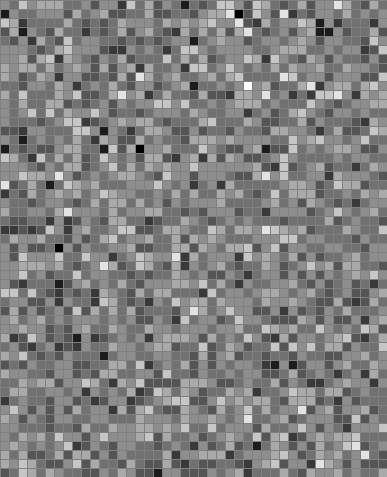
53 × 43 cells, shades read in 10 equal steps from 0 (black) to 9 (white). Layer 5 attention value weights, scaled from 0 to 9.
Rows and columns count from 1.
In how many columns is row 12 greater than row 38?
22
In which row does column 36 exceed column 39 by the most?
52
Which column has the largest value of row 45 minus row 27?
21
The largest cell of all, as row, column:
10, 28
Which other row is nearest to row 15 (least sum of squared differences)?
24
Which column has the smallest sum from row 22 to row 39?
8
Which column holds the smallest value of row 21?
6
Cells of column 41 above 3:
36
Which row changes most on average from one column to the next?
4
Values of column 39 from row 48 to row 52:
2 6 7 4 3
